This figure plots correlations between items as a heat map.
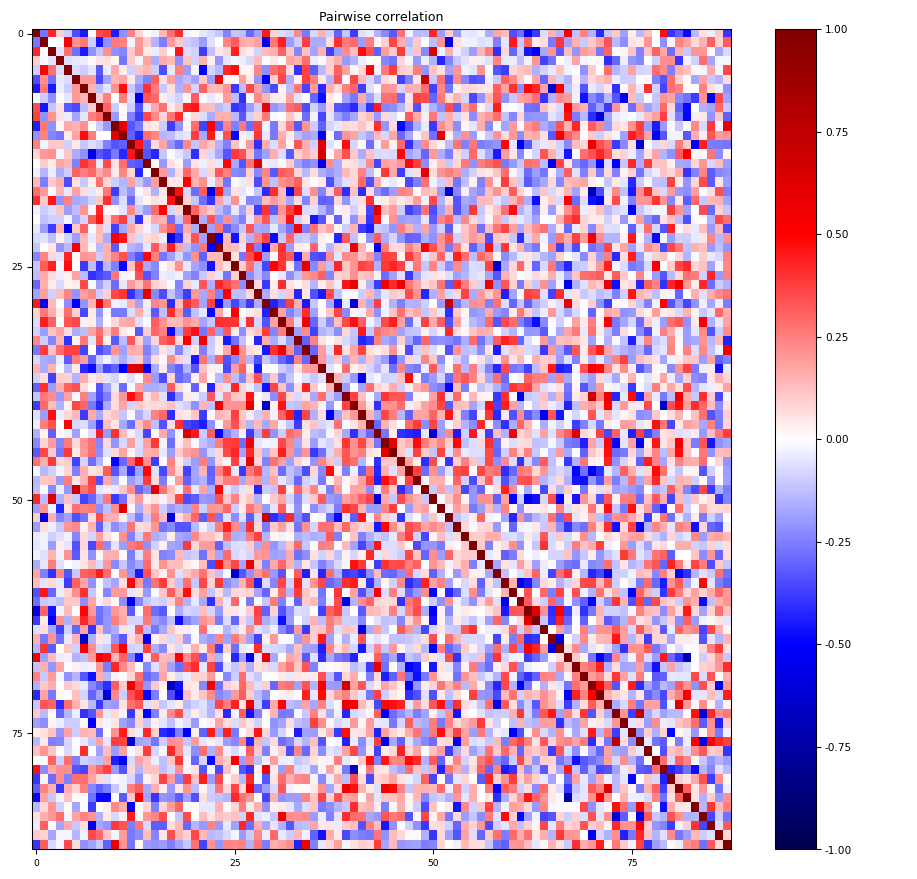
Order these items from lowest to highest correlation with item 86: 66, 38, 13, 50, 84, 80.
50, 13, 84, 38, 80, 66
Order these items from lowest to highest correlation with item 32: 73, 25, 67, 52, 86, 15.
73, 86, 25, 67, 15, 52
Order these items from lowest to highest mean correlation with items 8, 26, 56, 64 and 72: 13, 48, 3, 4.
3, 48, 4, 13
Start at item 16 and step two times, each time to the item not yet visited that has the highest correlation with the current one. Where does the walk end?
43
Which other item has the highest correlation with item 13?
36
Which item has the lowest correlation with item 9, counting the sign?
71
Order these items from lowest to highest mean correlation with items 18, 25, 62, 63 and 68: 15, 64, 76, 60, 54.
15, 54, 64, 76, 60
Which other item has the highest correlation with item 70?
39
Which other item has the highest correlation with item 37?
47
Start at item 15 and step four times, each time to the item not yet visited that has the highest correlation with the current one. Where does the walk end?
40
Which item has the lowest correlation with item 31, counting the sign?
63
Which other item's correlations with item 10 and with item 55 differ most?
11
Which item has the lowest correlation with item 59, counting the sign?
61
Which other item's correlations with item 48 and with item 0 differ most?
62
